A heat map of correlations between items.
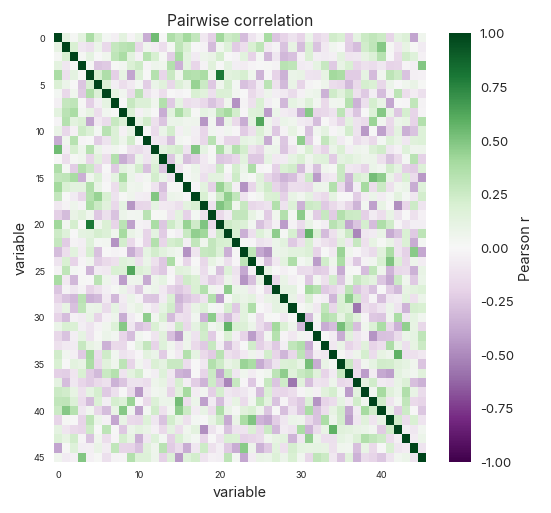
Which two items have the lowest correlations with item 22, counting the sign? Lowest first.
7, 44
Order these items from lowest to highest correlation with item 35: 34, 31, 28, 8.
34, 28, 8, 31
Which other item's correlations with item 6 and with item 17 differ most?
12
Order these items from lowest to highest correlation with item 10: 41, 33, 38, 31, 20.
38, 31, 41, 20, 33
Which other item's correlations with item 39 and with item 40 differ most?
20
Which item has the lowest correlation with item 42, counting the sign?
18
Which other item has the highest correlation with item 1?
40
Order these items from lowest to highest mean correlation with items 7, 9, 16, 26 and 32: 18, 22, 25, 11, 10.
22, 18, 11, 10, 25
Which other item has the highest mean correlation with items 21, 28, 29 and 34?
36
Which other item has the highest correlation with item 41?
24
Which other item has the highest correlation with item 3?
45
